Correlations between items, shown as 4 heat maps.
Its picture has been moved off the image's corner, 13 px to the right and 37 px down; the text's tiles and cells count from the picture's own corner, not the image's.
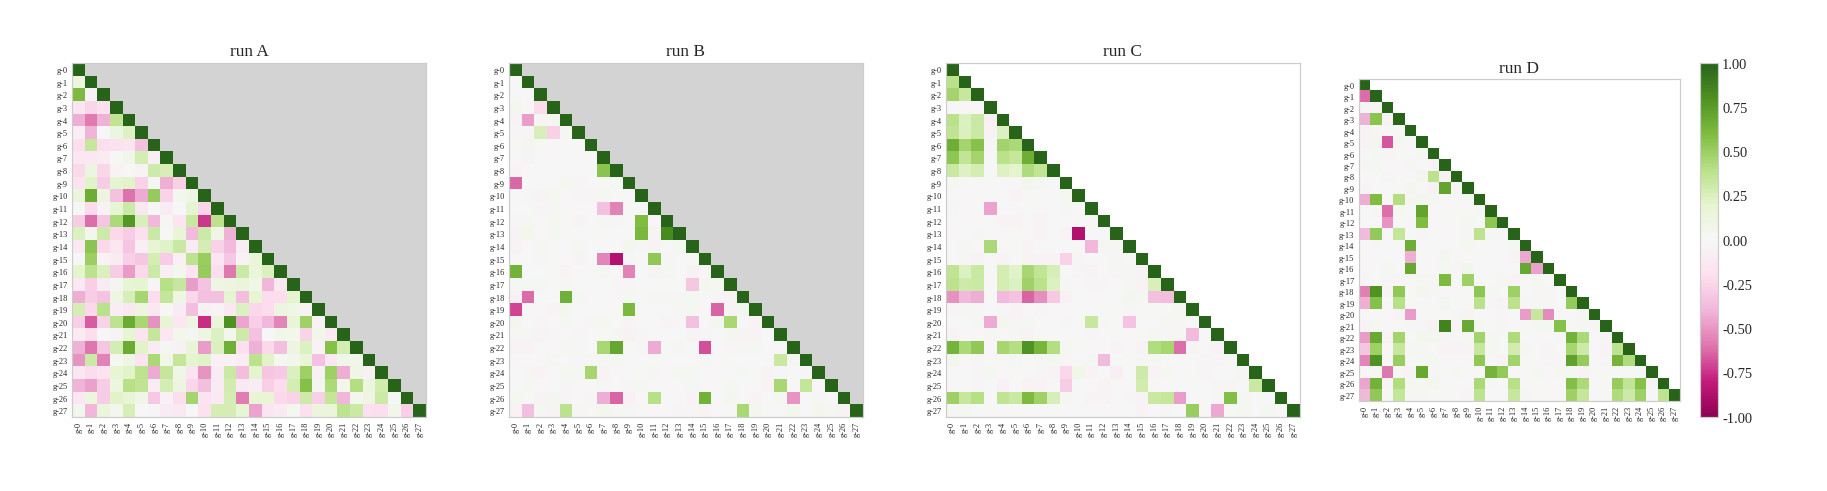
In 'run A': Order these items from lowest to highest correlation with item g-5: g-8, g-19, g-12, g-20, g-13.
g-13, g-8, g-19, g-12, g-20
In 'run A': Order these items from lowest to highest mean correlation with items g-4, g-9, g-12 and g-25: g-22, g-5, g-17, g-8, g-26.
g-8, g-17, g-5, g-26, g-22
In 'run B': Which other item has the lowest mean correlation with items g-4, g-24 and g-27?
g-1
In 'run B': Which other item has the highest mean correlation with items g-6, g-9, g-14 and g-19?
g-24
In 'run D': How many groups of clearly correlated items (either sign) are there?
5
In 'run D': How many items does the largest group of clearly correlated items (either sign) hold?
12
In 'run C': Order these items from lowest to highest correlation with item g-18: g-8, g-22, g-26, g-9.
g-22, g-26, g-8, g-9
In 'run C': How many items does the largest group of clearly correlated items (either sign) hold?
13
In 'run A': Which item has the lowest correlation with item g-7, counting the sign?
g-9
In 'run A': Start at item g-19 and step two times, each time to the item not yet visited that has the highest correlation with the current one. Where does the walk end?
g-0
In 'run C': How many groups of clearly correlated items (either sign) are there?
6
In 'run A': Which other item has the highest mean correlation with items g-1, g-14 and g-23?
g-10
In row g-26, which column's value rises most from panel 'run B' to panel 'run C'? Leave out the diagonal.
g-22
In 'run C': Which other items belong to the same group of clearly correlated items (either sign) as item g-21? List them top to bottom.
g-19, g-27
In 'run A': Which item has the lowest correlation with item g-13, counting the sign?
g-26
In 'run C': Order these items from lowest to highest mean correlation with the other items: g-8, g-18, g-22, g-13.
g-18, g-13, g-8, g-22
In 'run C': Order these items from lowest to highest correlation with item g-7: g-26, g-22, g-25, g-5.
g-25, g-5, g-26, g-22
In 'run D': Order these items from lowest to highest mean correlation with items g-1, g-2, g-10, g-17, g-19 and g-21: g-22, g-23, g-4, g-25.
g-25, g-4, g-23, g-22
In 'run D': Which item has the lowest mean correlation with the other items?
g-0
